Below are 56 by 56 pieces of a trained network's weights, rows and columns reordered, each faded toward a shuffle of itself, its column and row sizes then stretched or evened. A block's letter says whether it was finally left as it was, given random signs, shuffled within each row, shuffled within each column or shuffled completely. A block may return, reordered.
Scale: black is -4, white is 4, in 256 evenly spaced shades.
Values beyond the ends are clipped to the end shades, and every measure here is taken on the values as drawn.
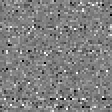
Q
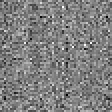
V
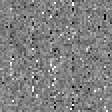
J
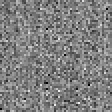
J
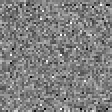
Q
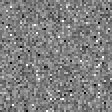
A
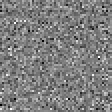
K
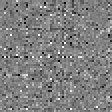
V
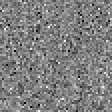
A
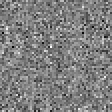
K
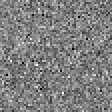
A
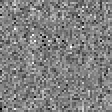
K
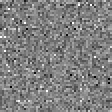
Q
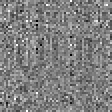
V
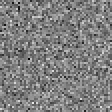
A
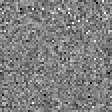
Q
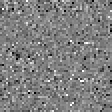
Q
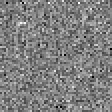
Q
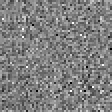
V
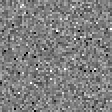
A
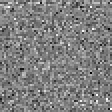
Q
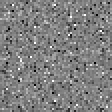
J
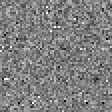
Q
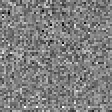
K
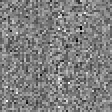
J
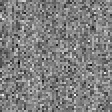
J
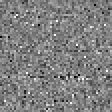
Q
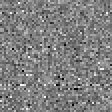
Q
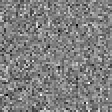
K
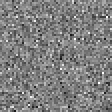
Q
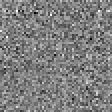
K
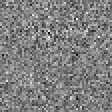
K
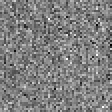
J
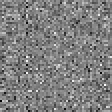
V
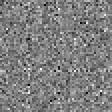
K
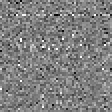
V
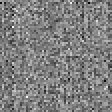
V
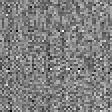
V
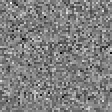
Q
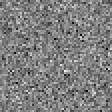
A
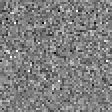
Q
